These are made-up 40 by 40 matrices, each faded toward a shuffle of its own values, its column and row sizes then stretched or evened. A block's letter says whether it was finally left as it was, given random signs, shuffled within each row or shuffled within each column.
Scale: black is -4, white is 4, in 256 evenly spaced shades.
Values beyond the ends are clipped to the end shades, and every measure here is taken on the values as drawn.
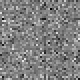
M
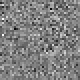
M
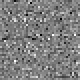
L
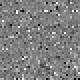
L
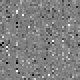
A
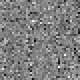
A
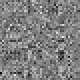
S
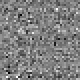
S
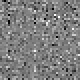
M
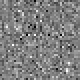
S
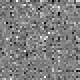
S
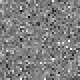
A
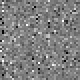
A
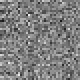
S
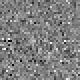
L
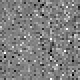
A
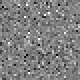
A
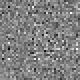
M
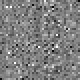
S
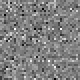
M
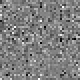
M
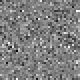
L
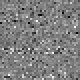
L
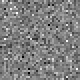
A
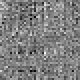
S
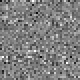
L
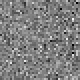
A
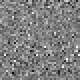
L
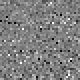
L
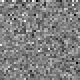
L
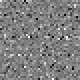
L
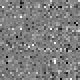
M
